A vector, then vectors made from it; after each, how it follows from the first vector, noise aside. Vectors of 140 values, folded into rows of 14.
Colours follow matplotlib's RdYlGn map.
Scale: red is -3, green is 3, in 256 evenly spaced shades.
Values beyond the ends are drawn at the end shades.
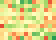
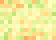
reversed, negated, shrunk.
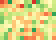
reversed, negated.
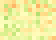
wrapped around, negated, shrunk.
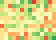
copied.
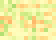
wrapped around, negated, shrunk.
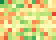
reversed.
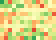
reversed.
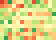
reversed, negated.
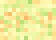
wrapped around, negated, shrunk.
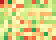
reversed, negated.
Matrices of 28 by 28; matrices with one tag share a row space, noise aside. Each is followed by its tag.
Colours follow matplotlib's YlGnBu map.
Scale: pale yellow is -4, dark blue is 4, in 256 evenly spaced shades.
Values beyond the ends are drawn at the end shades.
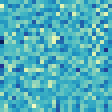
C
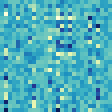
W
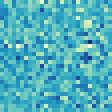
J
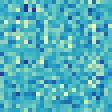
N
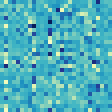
W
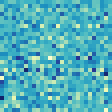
C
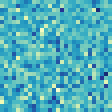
C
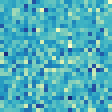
N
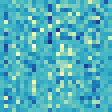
W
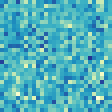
N
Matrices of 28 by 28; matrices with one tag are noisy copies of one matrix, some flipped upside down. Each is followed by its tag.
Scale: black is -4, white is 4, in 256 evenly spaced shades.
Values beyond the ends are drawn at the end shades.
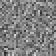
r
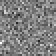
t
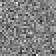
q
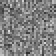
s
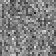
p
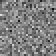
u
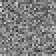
q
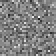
q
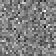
u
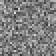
t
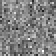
p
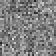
p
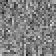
s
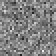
t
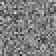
t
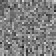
s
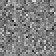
r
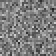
u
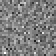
u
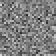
q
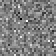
u
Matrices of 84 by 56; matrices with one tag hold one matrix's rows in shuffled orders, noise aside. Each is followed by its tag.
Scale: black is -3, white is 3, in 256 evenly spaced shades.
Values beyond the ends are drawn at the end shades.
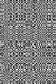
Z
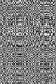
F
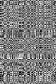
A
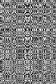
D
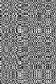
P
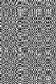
P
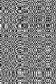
P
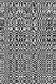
Z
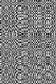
P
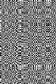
P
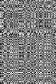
A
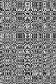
D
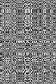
D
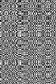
P
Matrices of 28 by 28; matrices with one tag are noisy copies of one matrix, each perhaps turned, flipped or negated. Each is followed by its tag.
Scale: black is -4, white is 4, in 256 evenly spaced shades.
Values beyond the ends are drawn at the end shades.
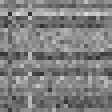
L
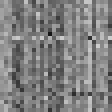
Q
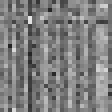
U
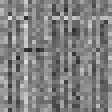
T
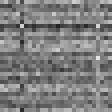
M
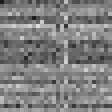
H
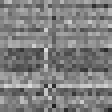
H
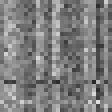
L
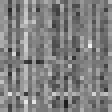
T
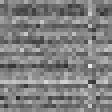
U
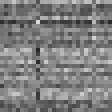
Q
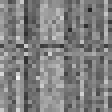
H
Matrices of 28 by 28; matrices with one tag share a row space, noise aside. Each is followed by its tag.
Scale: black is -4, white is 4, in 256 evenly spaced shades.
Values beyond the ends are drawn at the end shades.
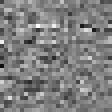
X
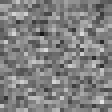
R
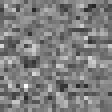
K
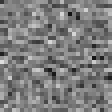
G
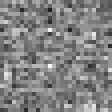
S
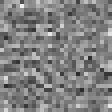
S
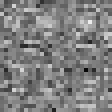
S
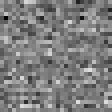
S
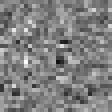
K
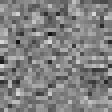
G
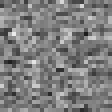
K
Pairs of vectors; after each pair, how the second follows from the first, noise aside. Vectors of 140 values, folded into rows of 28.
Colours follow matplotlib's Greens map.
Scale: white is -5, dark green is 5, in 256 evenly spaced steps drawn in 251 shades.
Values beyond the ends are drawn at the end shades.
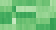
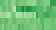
negated, partly zeroed.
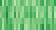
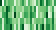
scaled up.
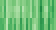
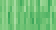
reversed, negated, shrunk.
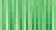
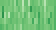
reversed, negated, partly zeroed.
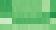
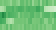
reversed, partly zeroed.
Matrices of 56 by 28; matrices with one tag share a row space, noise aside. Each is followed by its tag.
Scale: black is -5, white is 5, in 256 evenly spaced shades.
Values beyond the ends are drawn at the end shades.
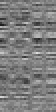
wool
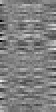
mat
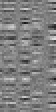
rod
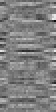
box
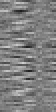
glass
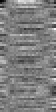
box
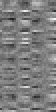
rod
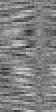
glass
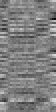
box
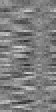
glass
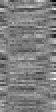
box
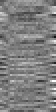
box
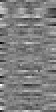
mat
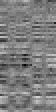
wool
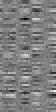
rod
